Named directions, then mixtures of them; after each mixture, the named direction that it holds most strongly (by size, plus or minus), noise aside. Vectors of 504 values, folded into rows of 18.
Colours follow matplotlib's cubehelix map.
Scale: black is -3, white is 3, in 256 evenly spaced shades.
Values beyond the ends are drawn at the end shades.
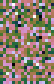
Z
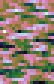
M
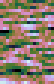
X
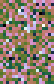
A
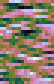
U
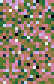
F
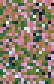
A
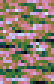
M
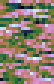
U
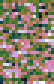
M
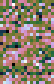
Z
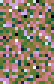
F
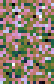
Z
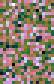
Z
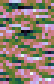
U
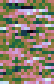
U
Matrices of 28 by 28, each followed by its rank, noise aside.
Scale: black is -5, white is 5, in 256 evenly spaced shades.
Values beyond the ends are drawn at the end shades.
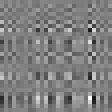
one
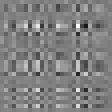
one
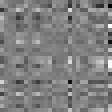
two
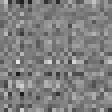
two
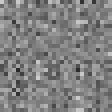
five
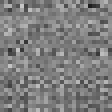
five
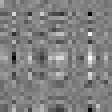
one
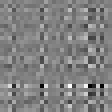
one
